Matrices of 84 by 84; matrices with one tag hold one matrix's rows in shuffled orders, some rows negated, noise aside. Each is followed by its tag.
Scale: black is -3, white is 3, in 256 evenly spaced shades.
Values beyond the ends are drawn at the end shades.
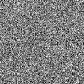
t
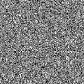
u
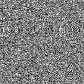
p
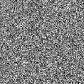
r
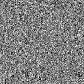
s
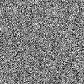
t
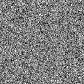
s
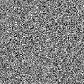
r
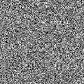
u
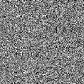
r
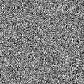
t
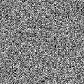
u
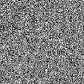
p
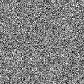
t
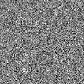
r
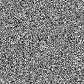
s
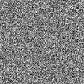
t
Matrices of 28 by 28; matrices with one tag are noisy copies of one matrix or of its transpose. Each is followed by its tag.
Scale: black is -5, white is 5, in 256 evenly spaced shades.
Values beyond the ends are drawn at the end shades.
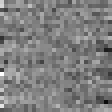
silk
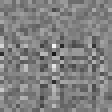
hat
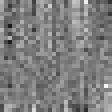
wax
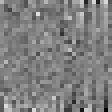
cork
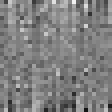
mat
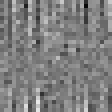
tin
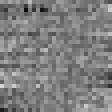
wax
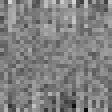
mat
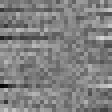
tin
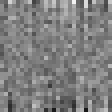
mat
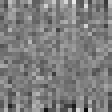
mat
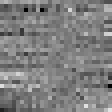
wax
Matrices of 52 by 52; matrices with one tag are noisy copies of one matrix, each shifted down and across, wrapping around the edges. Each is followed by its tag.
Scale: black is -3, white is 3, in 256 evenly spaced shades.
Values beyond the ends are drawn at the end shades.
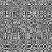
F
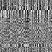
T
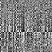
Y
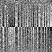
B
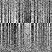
B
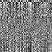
Y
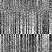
B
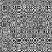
F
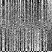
B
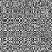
F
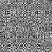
F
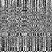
T
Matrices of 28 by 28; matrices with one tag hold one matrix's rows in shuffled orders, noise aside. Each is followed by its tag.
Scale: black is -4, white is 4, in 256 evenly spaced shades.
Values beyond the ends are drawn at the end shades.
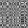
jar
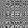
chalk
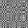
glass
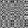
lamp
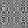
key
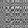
chalk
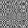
glass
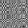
glass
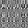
key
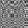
lamp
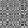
jar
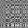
chalk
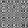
key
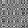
key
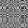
jar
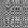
chalk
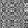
lamp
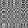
key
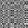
lamp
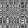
jar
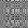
chalk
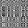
key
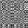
lamp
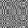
glass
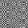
glass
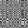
jar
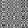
key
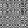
jar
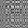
chalk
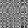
jar
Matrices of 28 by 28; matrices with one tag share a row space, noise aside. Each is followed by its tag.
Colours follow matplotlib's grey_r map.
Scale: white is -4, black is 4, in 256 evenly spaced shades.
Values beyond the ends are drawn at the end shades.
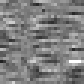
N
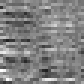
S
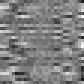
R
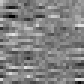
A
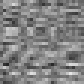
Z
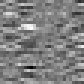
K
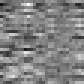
A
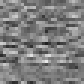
Z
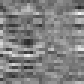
A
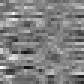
A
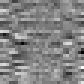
R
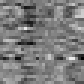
K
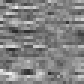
A
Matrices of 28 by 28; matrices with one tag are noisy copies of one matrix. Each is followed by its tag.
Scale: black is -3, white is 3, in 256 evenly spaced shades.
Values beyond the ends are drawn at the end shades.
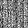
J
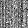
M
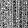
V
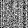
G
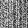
V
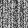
J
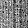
V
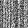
J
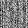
G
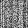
G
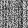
M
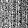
V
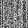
G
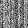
J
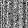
G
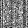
G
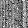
M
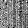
V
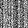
J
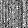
M
